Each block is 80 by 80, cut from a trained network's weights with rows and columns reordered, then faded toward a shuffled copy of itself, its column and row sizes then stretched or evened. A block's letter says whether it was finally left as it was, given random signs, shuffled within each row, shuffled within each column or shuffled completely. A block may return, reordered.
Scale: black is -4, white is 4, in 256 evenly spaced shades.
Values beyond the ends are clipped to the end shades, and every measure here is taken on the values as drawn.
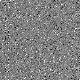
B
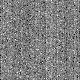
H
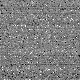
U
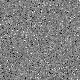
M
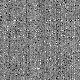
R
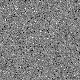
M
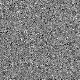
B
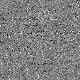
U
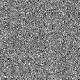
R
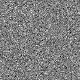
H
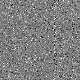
H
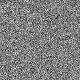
H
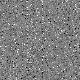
H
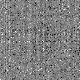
R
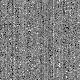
H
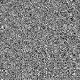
R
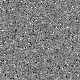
M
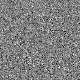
B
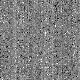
R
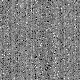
H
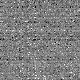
R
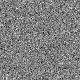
M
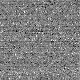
U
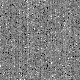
H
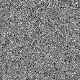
U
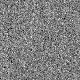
H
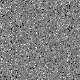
H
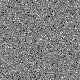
M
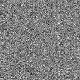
R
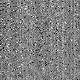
R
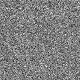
U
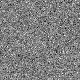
M
